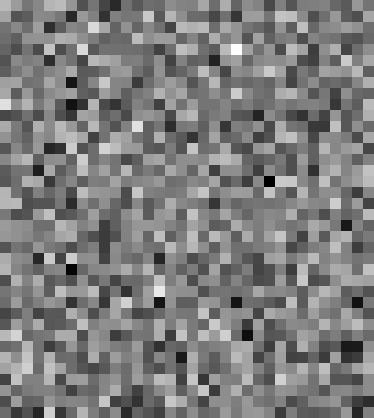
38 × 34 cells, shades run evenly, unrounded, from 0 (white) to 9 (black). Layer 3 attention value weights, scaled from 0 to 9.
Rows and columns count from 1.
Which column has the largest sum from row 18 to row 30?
10
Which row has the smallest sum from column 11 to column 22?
30
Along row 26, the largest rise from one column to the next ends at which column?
29
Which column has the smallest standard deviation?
14
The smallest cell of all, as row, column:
5, 22
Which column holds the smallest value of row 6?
32
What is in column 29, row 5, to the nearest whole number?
7
